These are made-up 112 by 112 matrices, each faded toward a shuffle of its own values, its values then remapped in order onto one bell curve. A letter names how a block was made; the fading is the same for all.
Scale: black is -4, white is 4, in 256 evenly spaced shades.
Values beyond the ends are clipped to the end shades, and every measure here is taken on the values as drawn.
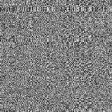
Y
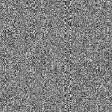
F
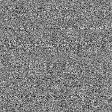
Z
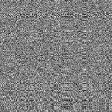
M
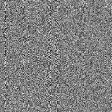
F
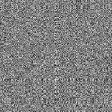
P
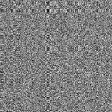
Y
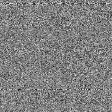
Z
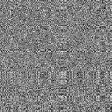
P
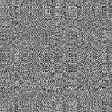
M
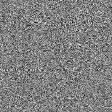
Z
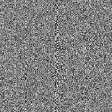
F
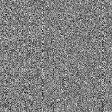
F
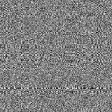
P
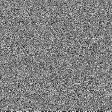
Z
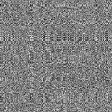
P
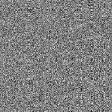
F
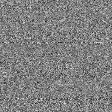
Z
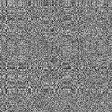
M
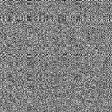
M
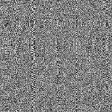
F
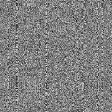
F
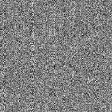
F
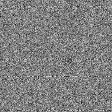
Z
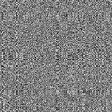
P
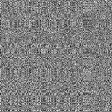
M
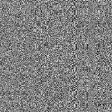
F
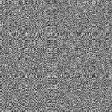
M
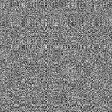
Y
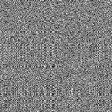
M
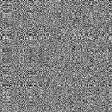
M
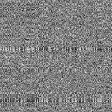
M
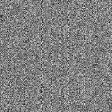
F
